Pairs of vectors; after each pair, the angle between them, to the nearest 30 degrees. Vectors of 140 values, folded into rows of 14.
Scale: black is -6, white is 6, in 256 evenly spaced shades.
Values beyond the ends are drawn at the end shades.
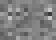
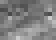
60 degrees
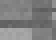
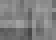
150 degrees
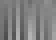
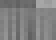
120 degrees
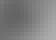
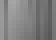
150 degrees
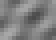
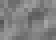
30 degrees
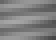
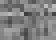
120 degrees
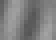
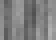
60 degrees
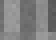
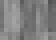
30 degrees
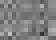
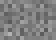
60 degrees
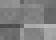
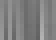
90 degrees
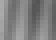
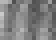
30 degrees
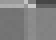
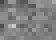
120 degrees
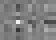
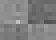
60 degrees
